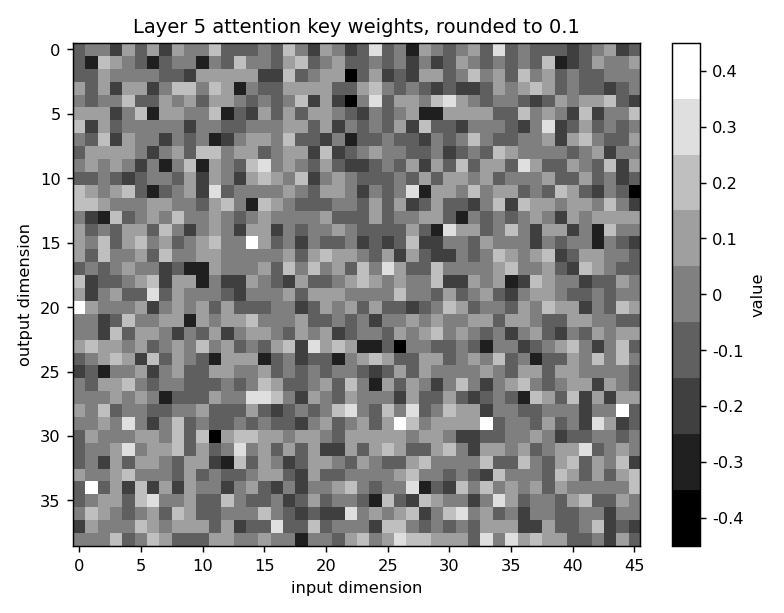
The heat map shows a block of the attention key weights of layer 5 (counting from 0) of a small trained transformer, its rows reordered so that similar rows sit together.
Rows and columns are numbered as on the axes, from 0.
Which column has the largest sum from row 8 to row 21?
11
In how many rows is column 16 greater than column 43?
14
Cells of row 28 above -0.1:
29
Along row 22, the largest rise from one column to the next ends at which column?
3
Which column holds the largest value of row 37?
16
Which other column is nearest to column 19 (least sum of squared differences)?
5
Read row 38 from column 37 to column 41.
0.2 0.1 0.1 -0.1 -0.1
